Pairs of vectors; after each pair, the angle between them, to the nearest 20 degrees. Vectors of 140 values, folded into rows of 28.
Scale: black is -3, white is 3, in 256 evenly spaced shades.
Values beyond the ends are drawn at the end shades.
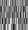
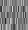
40 degrees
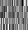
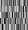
120 degrees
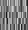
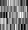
40 degrees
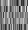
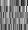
20 degrees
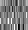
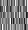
100 degrees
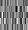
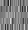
80 degrees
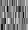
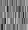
20 degrees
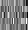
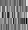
140 degrees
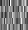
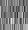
80 degrees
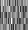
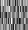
20 degrees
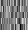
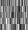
60 degrees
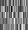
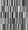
140 degrees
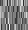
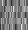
120 degrees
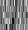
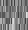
140 degrees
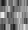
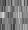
40 degrees
